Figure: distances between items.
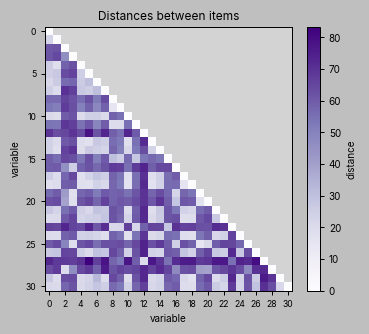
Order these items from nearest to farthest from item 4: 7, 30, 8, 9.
30, 7, 9, 8
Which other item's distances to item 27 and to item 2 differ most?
28
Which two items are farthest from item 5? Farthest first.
27, 12
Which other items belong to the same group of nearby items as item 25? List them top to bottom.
3, 16, 19, 20
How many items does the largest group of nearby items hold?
17
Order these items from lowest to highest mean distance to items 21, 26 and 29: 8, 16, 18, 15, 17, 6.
18, 17, 6, 16, 15, 8
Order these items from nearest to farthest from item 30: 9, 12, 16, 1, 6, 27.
1, 6, 9, 16, 12, 27
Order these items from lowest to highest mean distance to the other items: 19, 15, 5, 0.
0, 5, 19, 15
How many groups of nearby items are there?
5
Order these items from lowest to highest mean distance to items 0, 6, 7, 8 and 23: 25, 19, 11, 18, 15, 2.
18, 11, 15, 19, 25, 2
